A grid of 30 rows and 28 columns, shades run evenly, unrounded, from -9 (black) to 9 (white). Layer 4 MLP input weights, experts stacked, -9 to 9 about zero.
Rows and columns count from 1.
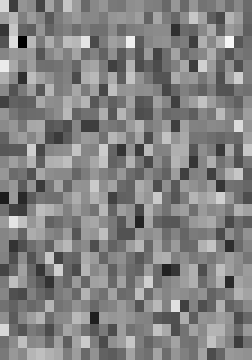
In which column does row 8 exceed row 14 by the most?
13
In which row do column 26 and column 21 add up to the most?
4
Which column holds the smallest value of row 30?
24
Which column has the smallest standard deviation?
28
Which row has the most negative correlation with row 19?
25
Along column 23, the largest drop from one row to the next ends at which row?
7
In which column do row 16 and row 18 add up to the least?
3
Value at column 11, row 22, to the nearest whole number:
2
